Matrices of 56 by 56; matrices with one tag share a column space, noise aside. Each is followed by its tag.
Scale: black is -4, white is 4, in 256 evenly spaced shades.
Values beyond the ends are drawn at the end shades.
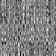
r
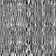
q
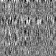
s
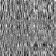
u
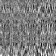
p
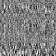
p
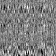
p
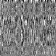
s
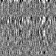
s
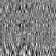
p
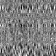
p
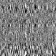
p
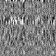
s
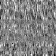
u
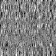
u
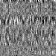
s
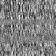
u
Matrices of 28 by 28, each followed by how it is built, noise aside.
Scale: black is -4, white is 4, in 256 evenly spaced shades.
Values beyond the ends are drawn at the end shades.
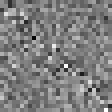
banded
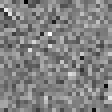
block diagonal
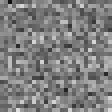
blocks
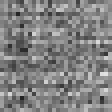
blocks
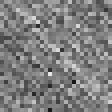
Toeplitz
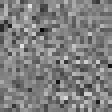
block diagonal
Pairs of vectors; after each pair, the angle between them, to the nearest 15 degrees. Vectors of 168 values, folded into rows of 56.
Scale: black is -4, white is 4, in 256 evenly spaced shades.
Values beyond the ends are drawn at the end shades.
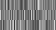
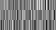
60 degrees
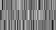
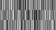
135 degrees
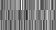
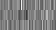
30 degrees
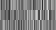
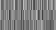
60 degrees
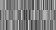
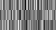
60 degrees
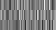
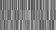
75 degrees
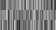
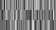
75 degrees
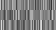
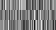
75 degrees
